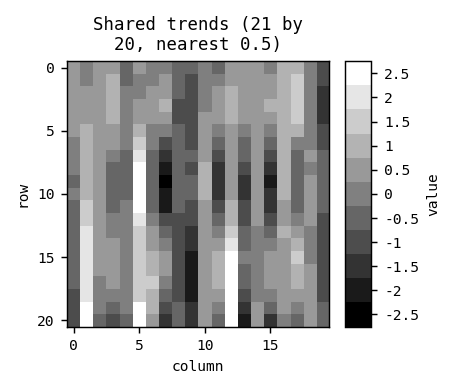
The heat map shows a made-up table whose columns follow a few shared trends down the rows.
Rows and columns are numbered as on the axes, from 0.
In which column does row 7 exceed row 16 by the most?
9
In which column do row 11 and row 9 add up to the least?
7
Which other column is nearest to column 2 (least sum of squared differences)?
14
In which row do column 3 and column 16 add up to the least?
20
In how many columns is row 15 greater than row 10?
10
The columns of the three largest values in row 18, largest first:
12, 1, 5
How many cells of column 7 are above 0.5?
1
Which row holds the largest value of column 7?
3
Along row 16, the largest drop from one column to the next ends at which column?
13
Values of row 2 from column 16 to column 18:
1 1.5 0
